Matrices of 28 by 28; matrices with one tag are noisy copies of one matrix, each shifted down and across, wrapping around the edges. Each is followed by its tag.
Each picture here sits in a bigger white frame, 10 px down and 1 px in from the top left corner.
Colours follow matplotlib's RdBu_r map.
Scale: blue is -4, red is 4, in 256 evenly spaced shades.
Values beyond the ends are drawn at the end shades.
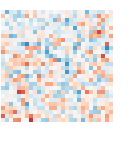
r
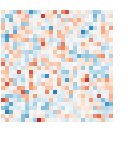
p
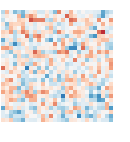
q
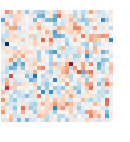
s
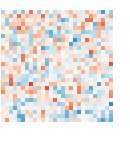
q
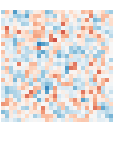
p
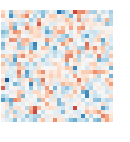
r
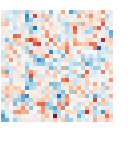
p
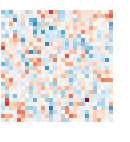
s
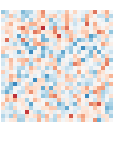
p
